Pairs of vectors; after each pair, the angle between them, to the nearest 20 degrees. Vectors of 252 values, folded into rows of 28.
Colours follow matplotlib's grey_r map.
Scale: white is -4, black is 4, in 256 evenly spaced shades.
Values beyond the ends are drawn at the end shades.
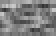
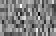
80 degrees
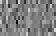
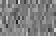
20 degrees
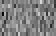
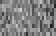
40 degrees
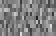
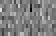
80 degrees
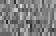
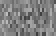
120 degrees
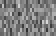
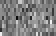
100 degrees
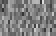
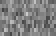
60 degrees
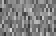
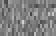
80 degrees
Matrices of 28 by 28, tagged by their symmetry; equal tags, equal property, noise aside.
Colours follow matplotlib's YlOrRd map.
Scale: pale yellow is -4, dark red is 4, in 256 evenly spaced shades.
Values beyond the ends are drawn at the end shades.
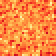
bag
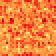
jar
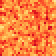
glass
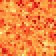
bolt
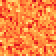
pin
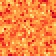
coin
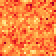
bolt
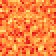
jar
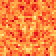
jar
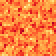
coin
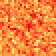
bolt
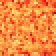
glass
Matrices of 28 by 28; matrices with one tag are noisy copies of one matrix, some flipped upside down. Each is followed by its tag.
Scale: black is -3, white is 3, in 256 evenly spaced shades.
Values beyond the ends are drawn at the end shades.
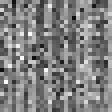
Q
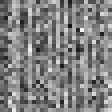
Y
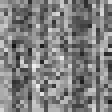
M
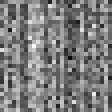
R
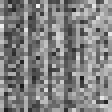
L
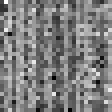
Q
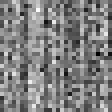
R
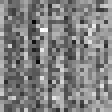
L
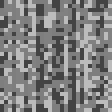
Q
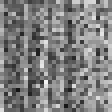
L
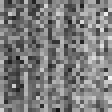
L
